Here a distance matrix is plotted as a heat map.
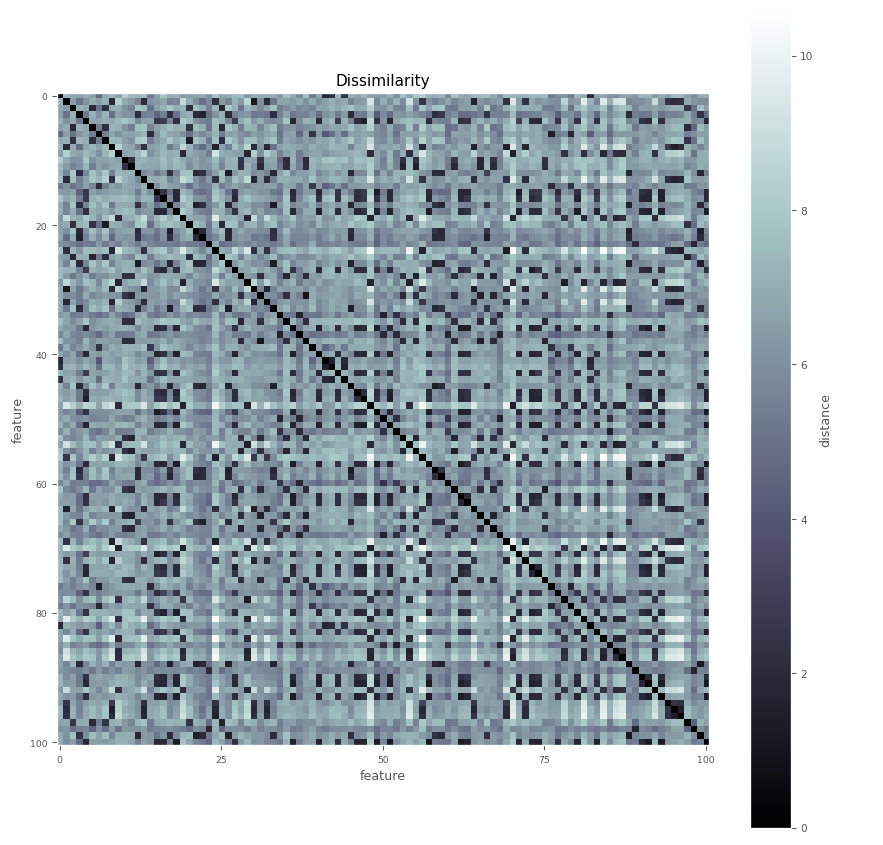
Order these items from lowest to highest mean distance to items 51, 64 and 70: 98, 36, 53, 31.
36, 98, 31, 53
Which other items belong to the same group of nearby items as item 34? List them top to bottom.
37, 50, 52, 60, 68, 85
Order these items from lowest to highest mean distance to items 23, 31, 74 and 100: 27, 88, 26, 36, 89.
36, 27, 89, 88, 26
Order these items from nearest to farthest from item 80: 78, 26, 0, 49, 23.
49, 23, 26, 78, 0
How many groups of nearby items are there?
10
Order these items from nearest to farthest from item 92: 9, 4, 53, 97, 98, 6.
9, 98, 6, 97, 53, 4
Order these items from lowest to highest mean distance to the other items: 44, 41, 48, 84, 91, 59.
91, 59, 41, 44, 84, 48
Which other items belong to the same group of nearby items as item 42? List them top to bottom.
0, 41, 44, 82
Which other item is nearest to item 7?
20
